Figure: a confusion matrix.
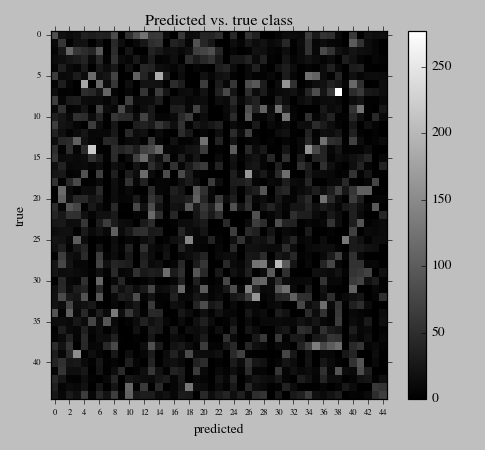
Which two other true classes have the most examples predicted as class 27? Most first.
32, 28
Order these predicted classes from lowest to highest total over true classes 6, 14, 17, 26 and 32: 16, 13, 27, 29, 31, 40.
29, 16, 13, 40, 27, 31
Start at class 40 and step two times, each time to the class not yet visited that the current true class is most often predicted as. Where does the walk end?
38
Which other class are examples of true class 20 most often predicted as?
36
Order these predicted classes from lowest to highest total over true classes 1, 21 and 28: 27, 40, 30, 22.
22, 27, 40, 30
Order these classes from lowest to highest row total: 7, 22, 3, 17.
3, 22, 17, 7
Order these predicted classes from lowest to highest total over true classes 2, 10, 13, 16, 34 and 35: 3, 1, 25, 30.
25, 30, 1, 3
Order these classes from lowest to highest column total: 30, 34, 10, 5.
5, 10, 30, 34
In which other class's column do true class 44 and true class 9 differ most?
41
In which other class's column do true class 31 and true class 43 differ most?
18
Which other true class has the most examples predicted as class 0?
34
